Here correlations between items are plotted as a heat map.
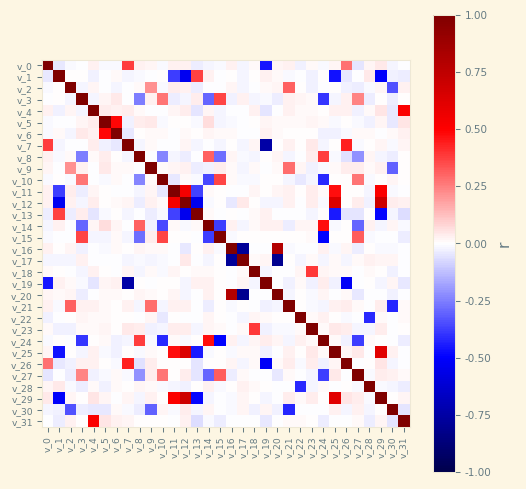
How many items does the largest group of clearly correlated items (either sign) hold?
7
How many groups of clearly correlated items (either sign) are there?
9
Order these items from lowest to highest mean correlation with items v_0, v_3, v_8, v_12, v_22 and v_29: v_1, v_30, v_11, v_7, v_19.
v_1, v_19, v_30, v_7, v_11
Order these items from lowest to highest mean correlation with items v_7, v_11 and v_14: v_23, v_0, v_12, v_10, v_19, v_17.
v_19, v_10, v_17, v_23, v_0, v_12
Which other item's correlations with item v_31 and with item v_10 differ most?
v_4
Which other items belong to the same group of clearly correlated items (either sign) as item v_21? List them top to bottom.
v_2, v_9, v_30
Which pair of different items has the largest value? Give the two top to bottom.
v_16, v_20
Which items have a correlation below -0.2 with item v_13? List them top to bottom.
v_11, v_12, v_25, v_29
